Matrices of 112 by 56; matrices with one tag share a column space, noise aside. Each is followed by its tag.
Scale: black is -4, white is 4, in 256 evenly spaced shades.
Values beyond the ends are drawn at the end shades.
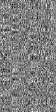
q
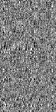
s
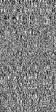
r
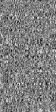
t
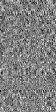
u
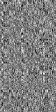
u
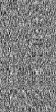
u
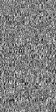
t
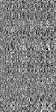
s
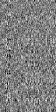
t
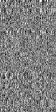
r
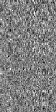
u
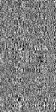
s
